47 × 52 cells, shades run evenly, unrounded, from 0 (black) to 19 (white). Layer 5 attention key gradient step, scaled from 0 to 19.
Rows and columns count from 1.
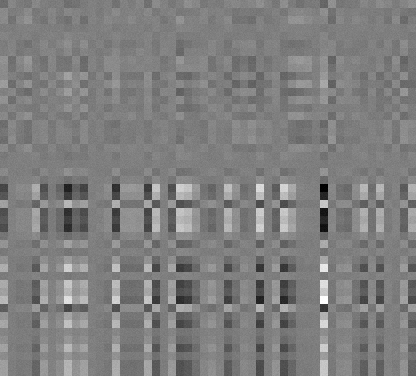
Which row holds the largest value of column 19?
38
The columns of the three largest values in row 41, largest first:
41, 9, 15
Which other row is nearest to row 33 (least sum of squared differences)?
31
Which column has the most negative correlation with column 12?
13
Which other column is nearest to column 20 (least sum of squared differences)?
24
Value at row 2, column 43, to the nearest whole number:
10
